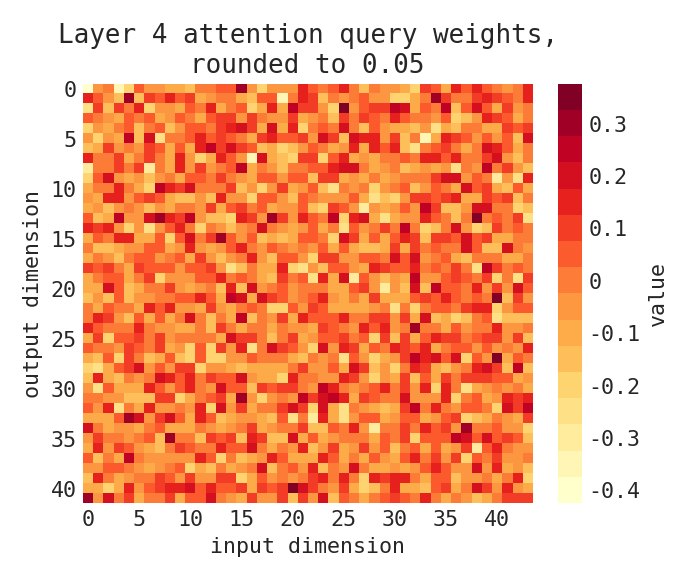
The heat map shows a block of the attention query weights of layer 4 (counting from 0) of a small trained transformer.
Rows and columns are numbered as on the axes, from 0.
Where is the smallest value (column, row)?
0, 0
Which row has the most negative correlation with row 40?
24
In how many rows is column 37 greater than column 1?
17
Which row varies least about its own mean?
3
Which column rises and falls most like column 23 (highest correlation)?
11
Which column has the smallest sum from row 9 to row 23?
29
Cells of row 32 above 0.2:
2
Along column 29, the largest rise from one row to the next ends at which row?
14
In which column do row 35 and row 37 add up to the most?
36
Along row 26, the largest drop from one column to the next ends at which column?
16
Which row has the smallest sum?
12
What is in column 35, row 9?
0.2
